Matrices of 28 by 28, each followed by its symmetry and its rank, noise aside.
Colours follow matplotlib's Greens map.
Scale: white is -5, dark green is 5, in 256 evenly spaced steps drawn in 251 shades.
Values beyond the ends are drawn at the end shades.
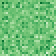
symmetric, rank three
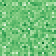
symmetric, rank four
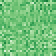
no symmetry, rank four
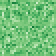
antisymmetric, rank six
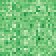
no symmetry, rank four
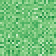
no symmetry, rank four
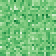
no symmetry, rank six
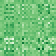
no symmetry, rank three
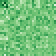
symmetric, rank four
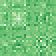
symmetric, rank three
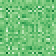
no symmetry, rank four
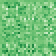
antisymmetric, rank four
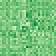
no symmetry, rank four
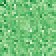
symmetric, rank six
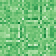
antisymmetric, rank four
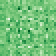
antisymmetric, rank four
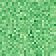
no symmetry, rank six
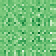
no symmetry, rank three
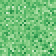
symmetric, rank six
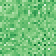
symmetric, rank four
